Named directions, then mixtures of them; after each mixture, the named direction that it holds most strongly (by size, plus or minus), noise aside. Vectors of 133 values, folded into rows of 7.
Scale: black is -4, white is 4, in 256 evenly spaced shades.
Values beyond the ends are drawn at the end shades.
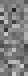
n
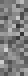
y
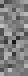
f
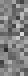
y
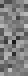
f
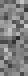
y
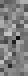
f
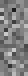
n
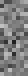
f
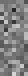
n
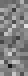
n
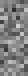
y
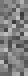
y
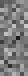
f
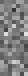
n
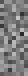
f
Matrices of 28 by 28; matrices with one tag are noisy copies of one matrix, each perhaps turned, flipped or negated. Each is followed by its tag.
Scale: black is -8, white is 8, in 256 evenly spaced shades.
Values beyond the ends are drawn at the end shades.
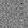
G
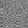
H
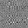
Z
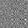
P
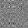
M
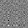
P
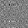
M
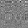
H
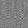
Z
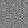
Z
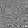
H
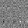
G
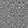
P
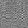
Z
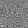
H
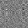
M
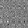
G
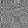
H
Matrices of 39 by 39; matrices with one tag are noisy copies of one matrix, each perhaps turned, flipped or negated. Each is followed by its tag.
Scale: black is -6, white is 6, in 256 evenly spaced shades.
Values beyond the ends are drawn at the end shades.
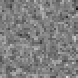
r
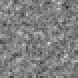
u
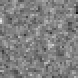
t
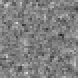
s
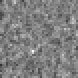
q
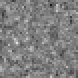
s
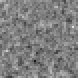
s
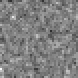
r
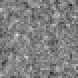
s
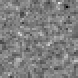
u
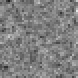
r
